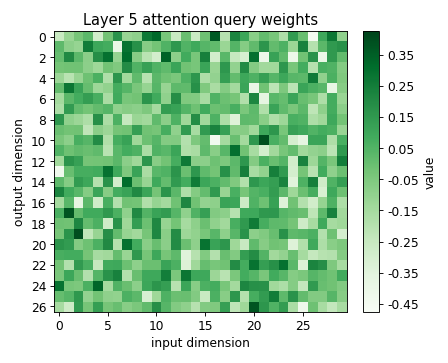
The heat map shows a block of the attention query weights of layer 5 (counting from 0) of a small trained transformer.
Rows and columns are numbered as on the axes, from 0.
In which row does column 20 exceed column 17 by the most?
18
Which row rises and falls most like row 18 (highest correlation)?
21
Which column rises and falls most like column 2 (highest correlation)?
23
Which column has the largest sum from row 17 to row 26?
20
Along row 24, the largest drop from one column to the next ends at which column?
5
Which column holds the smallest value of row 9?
3
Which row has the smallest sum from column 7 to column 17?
10
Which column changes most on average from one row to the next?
4
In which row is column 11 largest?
2
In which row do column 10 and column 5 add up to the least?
25
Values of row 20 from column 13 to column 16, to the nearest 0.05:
0 -0.1 0.3 0.1
